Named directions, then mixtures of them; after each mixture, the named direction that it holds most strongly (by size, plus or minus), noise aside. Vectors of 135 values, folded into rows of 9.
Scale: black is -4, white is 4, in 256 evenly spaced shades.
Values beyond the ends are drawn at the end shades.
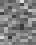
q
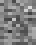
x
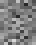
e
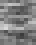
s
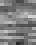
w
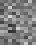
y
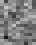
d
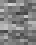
s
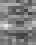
s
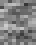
s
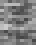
s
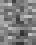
x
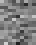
e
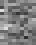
s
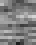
w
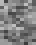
d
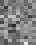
y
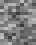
q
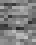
s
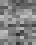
w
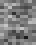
s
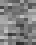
w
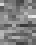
w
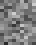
e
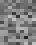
y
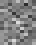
e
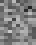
x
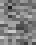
y
